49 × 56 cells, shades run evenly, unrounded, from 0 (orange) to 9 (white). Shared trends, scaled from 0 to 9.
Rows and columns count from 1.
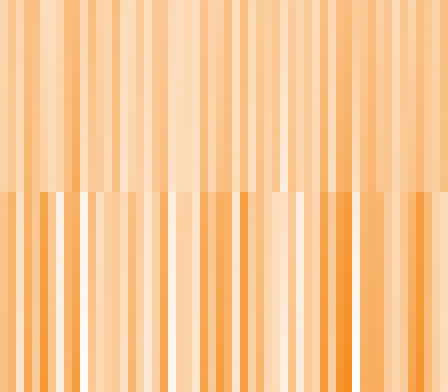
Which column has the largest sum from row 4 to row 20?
36
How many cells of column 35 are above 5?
25
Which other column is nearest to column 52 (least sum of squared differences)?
48
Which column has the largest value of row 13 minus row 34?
6
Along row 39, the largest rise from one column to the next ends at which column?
45
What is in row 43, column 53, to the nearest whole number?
1
